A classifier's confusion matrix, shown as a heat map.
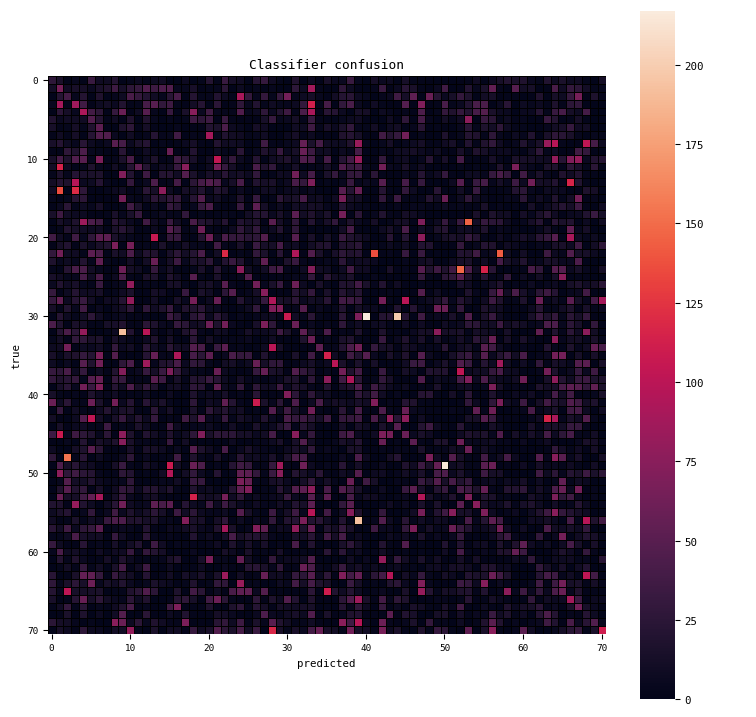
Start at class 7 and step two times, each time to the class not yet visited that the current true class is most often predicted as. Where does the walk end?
13
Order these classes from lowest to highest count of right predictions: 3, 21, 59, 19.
59, 21, 19, 3
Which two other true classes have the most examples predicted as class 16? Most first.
35, 67
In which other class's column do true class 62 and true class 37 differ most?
52
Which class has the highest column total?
33
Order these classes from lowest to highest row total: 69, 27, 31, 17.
17, 27, 31, 69
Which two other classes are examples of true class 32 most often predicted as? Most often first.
9, 12
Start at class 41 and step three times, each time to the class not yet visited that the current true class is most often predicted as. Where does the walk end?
21
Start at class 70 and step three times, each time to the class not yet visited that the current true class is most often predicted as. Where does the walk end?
1
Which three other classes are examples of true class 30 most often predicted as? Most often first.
40, 44, 39
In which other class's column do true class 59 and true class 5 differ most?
53
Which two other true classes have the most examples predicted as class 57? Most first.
22, 36
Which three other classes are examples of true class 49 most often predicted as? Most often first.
50, 15, 29
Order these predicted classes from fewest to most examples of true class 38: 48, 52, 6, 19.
48, 19, 52, 6
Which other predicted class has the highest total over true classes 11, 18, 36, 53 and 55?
47
